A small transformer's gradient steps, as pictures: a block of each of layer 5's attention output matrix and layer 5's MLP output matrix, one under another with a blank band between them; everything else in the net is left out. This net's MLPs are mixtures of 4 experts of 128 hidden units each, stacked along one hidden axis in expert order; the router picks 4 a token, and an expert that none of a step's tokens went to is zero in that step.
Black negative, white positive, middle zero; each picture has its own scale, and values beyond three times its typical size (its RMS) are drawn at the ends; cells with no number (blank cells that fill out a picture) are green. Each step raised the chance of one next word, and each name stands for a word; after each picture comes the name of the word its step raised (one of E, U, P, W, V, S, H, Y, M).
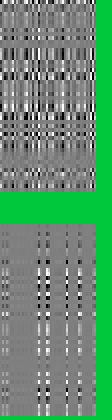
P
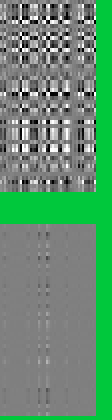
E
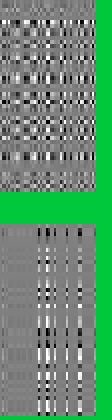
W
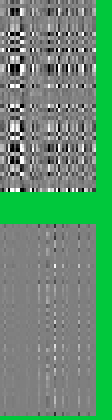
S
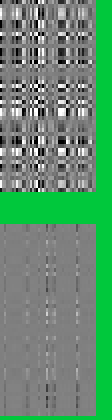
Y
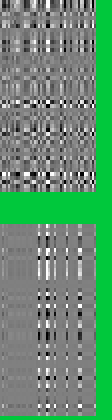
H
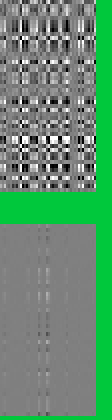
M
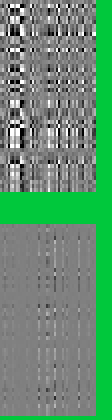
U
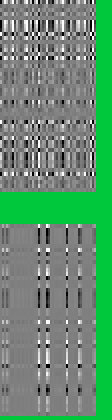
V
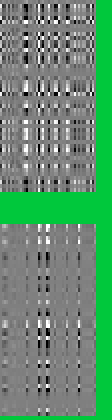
E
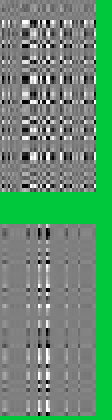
W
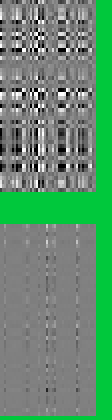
E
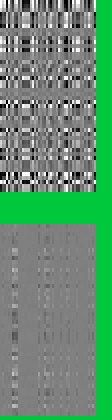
H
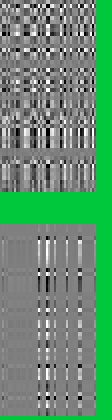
U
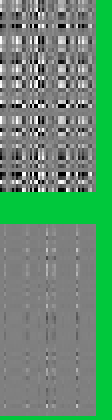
H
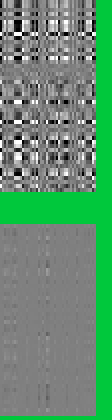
V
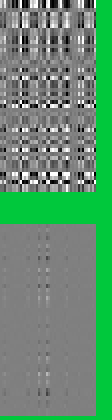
H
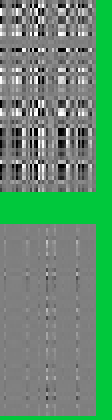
U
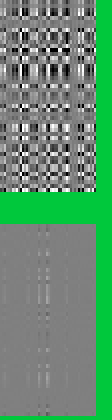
S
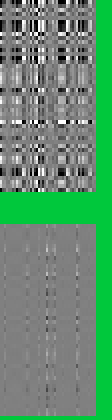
V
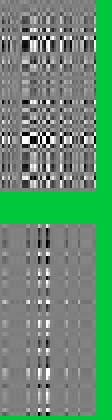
M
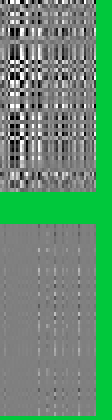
P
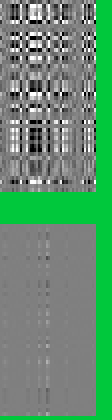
E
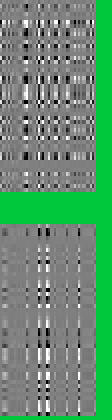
W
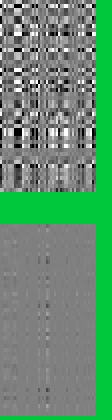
U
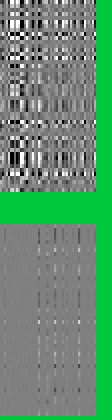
V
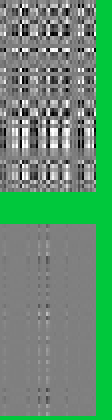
U
